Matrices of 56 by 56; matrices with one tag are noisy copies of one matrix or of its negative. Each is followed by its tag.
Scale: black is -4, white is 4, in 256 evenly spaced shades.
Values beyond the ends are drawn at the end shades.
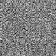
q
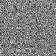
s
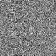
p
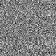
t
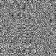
s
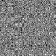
p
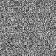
p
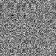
s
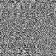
s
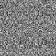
t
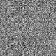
p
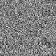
t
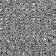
q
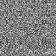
t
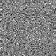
q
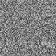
t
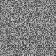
p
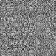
p
